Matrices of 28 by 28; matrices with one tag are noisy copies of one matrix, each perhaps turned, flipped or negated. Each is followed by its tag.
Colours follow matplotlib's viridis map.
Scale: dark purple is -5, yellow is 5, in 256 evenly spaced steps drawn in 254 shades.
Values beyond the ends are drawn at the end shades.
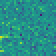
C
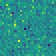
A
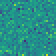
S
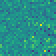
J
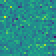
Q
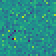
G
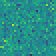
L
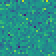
S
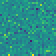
S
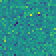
G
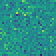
G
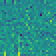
C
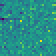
C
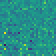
J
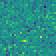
A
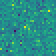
A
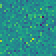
G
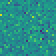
G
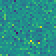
G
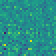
J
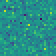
A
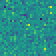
A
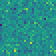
L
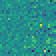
J
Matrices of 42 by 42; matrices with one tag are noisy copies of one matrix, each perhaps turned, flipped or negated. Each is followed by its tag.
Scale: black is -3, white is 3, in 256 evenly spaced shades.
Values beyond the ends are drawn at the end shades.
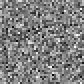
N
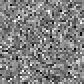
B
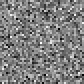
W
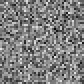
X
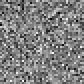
B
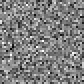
W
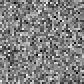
W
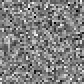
W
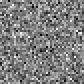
W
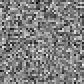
W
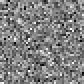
N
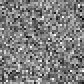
N
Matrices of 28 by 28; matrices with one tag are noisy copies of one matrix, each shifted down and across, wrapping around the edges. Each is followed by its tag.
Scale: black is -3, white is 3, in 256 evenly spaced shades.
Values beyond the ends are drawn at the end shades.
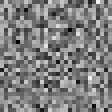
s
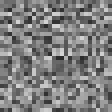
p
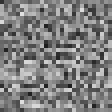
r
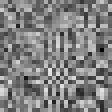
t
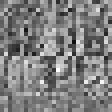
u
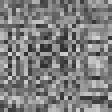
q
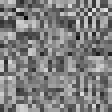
t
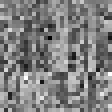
u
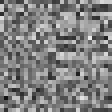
r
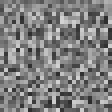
s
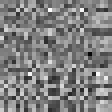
q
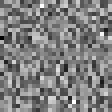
s
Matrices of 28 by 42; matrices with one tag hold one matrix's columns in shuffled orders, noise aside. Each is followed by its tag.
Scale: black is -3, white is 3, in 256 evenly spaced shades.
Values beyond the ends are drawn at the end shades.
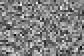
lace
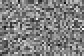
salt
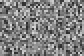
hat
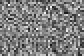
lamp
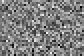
lace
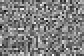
lamp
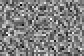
lace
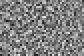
lace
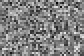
hat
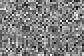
lamp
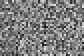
salt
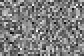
hat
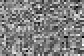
lamp
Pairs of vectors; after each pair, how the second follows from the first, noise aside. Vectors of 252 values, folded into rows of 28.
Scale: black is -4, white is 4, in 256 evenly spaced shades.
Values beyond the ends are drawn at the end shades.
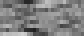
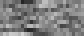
copied.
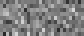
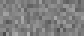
shrunk.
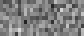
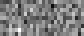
copied.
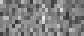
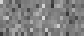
partly zeroed.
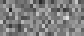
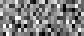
reversed, scaled up.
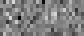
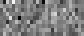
copied.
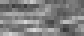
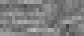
shrunk.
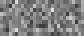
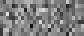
reversed, negated.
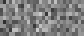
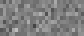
shrunk.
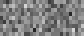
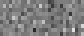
partly zeroed.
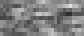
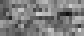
copied.
